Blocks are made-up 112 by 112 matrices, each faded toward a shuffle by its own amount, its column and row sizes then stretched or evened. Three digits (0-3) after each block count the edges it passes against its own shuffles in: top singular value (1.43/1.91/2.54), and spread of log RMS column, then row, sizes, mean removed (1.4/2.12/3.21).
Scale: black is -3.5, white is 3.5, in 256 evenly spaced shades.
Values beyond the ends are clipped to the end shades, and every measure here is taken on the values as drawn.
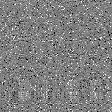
2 0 0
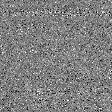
0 0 2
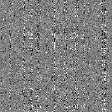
2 3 1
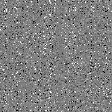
1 2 1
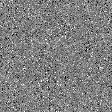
0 1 0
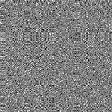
3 1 1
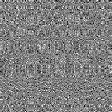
3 0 2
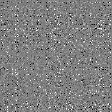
1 2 2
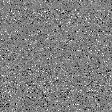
0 0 2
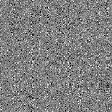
2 2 0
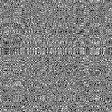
3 0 2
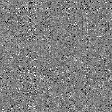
1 2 2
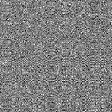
3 1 1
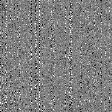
1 3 0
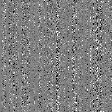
0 3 0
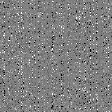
0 3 1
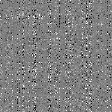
1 3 2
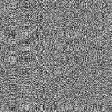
3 2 0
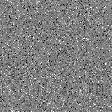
2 0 0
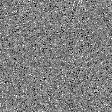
0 1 0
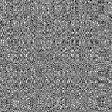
3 1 1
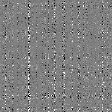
1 3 2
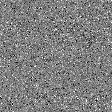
0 0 1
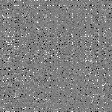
2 2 2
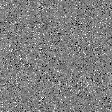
1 1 1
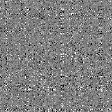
2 2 2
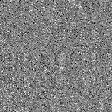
2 0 0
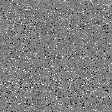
1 1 2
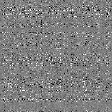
2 2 3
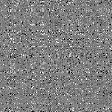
2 2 2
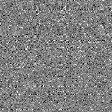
2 0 2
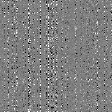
2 3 1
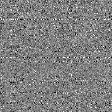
2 2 2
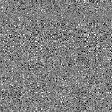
2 1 2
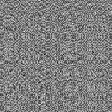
3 0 0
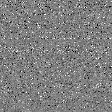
0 0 2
